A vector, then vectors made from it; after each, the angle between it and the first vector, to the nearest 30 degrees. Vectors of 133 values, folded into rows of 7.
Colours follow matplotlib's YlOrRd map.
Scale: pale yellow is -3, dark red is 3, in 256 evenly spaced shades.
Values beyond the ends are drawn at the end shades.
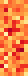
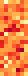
30 degrees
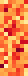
30 degrees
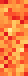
150 degrees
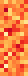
30 degrees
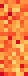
120 degrees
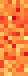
90 degrees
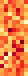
30 degrees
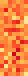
30 degrees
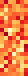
150 degrees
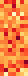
90 degrees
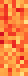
60 degrees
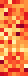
120 degrees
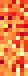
90 degrees
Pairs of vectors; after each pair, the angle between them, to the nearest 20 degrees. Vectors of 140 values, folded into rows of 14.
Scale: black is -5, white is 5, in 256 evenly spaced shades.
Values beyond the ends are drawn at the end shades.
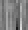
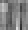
140 degrees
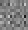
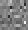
120 degrees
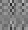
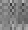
40 degrees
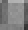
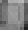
20 degrees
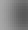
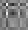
100 degrees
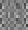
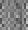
20 degrees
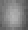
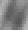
140 degrees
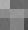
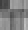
160 degrees
